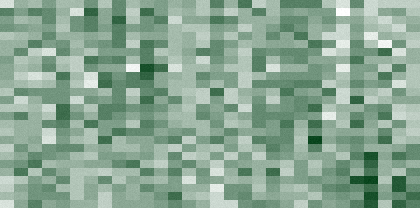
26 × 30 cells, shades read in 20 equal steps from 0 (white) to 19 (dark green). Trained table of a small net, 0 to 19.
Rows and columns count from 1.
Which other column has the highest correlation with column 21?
16
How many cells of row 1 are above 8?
12
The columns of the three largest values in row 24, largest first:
29, 27, 25
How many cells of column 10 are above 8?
12
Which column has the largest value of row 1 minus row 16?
18
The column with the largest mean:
11
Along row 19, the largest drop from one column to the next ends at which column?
24
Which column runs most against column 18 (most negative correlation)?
8
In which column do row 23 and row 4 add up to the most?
26
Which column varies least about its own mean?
14
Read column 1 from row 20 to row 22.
7 10 8
